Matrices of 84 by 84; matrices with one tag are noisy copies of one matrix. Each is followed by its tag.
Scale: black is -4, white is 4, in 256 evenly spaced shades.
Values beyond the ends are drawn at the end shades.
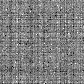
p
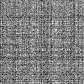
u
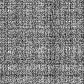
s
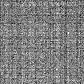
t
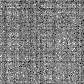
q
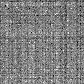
t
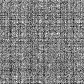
p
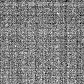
t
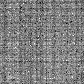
q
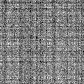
q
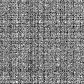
p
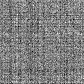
p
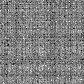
s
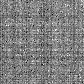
u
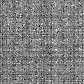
u
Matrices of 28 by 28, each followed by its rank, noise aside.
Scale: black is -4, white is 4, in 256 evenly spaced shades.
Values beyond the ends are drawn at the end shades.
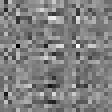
three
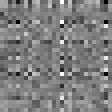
two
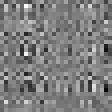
two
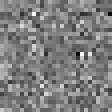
six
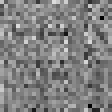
six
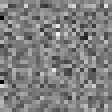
six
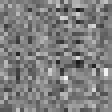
five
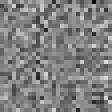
six
